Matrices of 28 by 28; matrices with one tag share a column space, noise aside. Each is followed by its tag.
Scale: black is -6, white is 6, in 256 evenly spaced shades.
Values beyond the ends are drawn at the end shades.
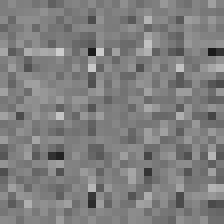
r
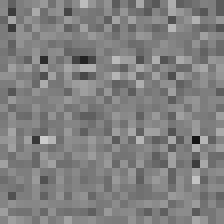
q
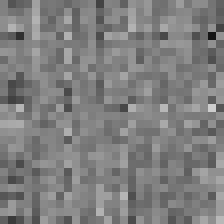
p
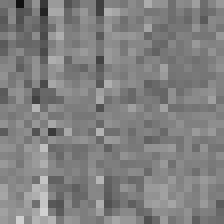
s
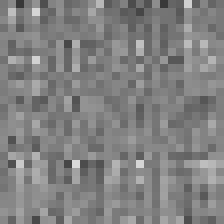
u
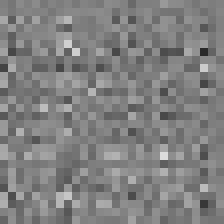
r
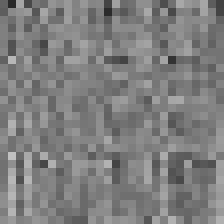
u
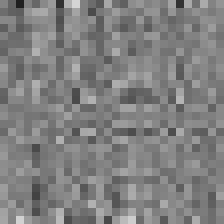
s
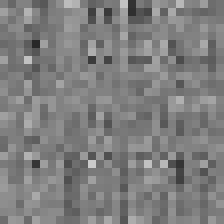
u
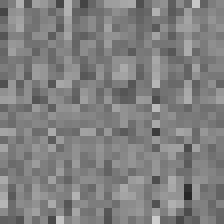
s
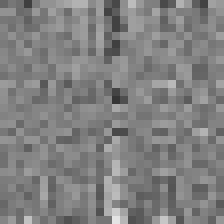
s
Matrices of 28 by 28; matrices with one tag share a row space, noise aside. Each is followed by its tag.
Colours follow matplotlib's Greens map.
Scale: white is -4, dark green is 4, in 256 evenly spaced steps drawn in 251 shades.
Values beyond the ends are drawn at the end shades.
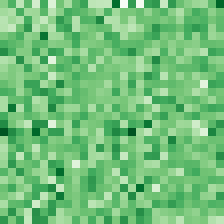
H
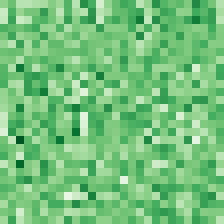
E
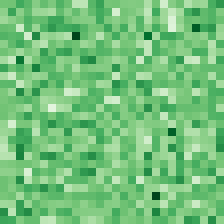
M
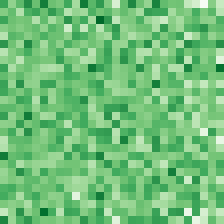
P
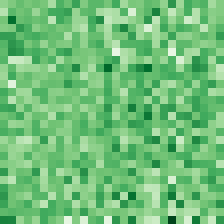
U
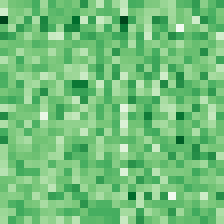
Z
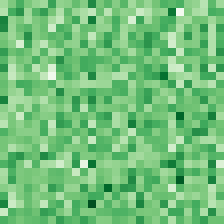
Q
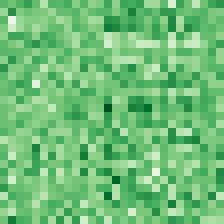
U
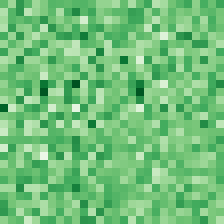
E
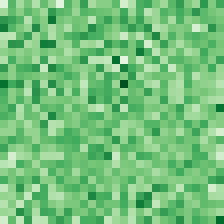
H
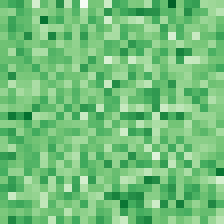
U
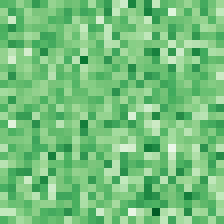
U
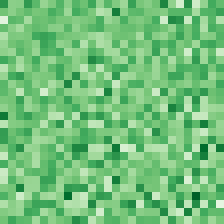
P
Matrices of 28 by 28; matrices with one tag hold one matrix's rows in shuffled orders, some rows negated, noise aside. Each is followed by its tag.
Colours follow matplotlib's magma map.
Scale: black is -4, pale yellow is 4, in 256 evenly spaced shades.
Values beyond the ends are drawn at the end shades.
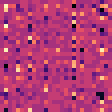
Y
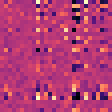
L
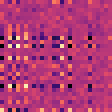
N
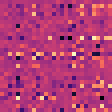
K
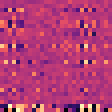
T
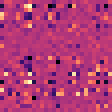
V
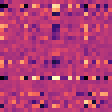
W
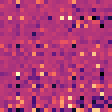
K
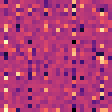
Y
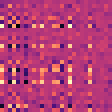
N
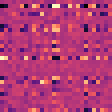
W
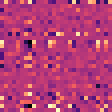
V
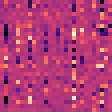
Y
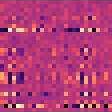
T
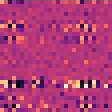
T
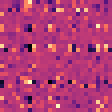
V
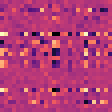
W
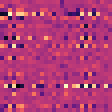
T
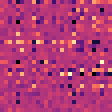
K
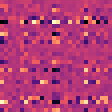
W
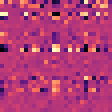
W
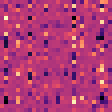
Y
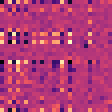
N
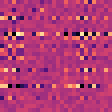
T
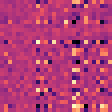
L
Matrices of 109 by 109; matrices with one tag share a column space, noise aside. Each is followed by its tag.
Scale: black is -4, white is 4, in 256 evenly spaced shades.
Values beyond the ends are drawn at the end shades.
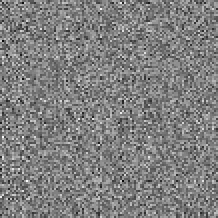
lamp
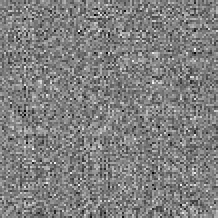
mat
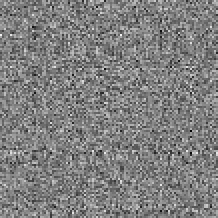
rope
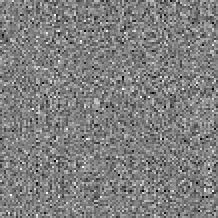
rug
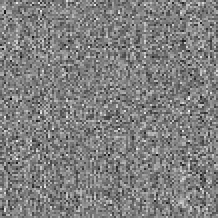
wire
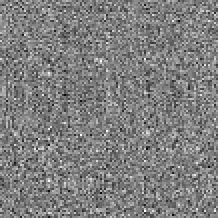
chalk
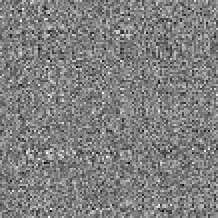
rope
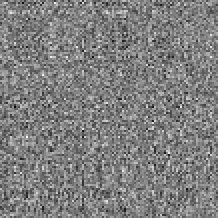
wire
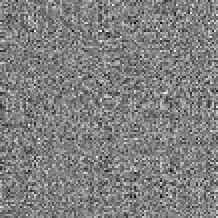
rug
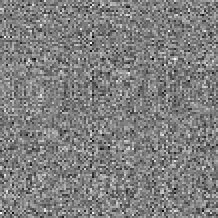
chalk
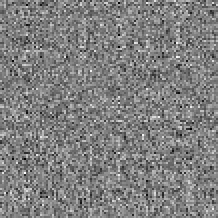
wire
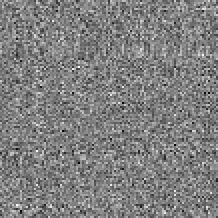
rope
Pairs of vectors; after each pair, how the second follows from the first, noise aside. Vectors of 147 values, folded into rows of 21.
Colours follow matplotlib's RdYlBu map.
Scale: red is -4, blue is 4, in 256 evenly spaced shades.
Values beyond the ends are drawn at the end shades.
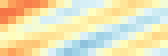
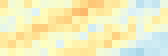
reversed, negated, shrunk.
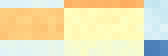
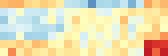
negated.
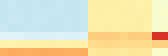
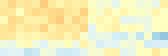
negated, shrunk.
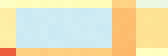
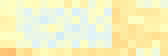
shrunk.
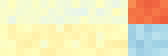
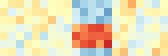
wrapped around.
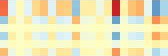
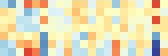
wrapped around, negated.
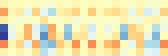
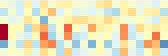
negated.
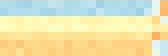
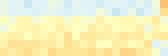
shrunk.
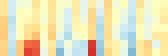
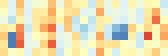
wrapped around, negated.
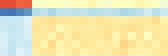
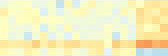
reversed, negated, shrunk.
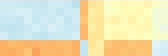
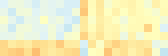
shrunk.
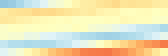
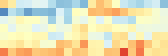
wrapped around, negated.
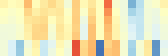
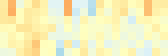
reversed, negated, shrunk.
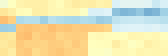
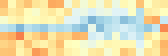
wrapped around.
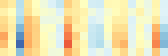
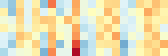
wrapped around, negated.
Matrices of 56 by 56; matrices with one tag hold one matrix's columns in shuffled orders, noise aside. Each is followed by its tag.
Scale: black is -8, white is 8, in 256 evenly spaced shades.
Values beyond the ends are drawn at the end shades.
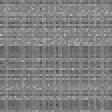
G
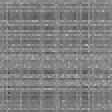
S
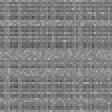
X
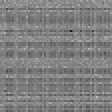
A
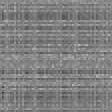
S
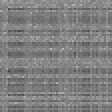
A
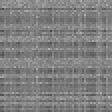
A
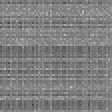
G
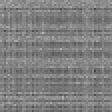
A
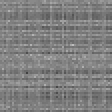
S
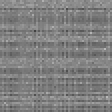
A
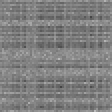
X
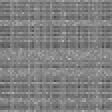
X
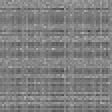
A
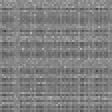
A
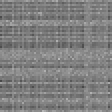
X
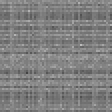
S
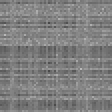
G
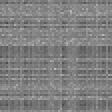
G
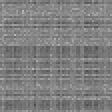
G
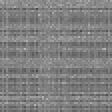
A
